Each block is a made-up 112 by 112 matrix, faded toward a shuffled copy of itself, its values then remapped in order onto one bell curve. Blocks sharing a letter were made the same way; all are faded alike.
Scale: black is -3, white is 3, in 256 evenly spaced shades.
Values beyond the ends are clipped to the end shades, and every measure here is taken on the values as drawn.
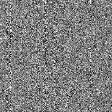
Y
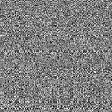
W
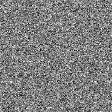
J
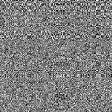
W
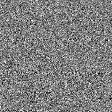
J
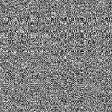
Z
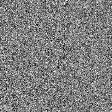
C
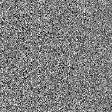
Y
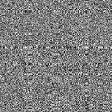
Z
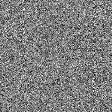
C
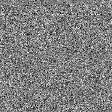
J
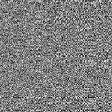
Z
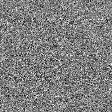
J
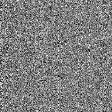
Y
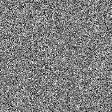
C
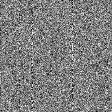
C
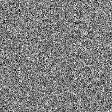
C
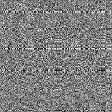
W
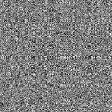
Z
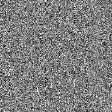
Y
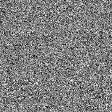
J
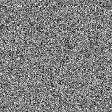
J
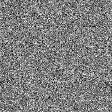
J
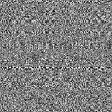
W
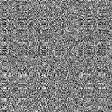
Z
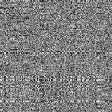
Z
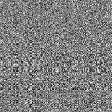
W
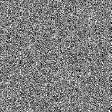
Y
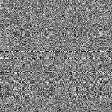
W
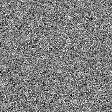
J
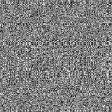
Z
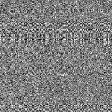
W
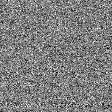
J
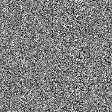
C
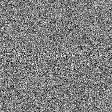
J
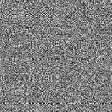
Z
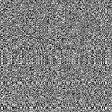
Z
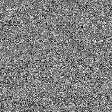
J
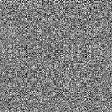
Z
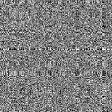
Z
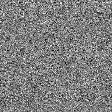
J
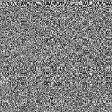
W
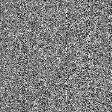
Y
